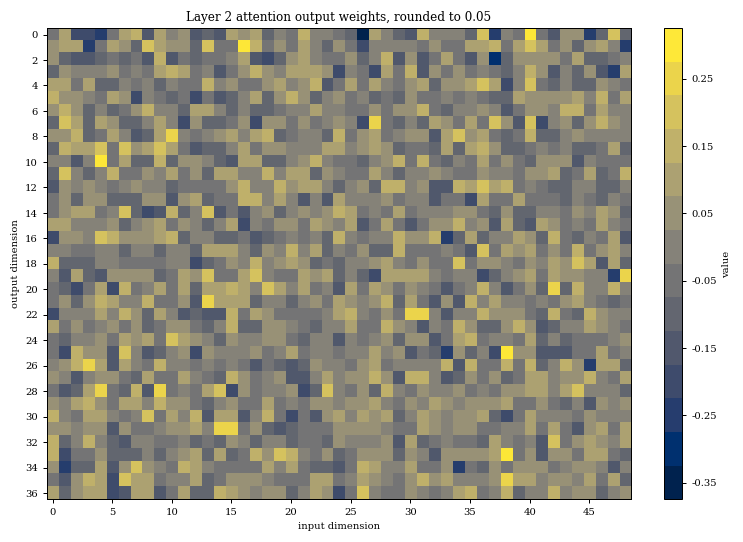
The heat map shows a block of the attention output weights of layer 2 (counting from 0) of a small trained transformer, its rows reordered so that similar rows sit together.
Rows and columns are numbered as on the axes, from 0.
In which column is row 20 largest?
42
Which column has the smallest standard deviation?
25
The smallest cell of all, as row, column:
0, 26
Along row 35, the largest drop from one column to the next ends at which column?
5
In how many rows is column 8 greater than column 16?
14
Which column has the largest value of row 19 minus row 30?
13
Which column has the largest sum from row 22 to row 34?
4
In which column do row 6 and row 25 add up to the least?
33
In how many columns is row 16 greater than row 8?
19
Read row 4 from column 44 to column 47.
-0.1 -0.1 0.05 0
